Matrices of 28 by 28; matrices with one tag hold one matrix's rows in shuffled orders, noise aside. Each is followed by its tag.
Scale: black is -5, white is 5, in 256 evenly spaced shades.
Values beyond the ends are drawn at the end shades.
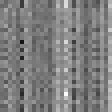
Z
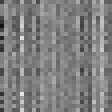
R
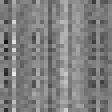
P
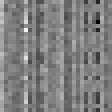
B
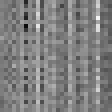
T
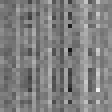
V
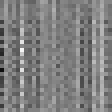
R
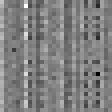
B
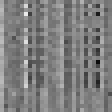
B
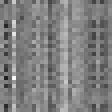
P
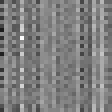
R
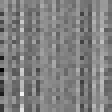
R
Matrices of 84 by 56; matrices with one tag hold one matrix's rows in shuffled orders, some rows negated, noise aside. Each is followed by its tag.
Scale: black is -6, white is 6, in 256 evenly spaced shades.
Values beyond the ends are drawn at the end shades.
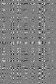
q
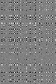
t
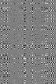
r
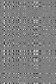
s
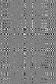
r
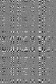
q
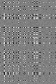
s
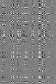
q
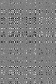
t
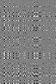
s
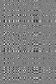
s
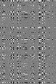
q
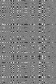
q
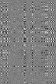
r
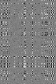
r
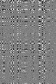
q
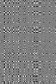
s
